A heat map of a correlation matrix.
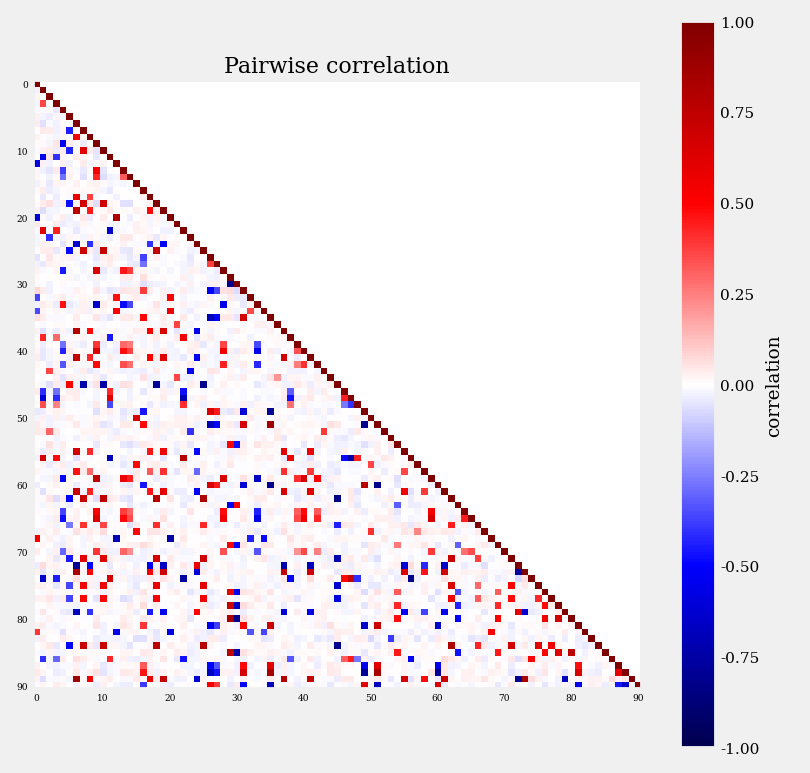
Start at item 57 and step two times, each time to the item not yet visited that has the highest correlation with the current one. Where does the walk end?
50
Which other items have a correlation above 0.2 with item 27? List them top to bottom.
26, 49, 60, 90
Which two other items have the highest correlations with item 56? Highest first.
22, 1
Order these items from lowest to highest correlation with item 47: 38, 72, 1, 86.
1, 38, 72, 86
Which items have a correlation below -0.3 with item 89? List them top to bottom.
24, 72, 79
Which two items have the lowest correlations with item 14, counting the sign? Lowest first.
33, 4
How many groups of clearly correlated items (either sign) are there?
11
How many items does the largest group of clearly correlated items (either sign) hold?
14
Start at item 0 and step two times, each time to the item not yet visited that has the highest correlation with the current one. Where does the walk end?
82
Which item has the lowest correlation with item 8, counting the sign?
72
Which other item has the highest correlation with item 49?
60
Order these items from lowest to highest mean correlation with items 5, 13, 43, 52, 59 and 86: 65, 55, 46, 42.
55, 46, 42, 65
